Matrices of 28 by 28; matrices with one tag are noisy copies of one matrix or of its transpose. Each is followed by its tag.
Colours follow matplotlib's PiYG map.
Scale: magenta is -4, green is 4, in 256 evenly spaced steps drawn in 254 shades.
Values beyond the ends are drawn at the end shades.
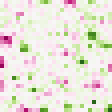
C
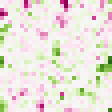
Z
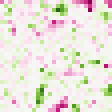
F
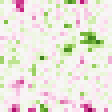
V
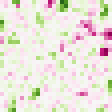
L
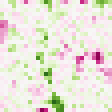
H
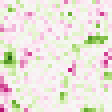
F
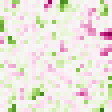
L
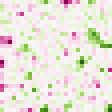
C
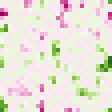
Z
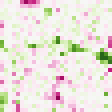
H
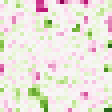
C
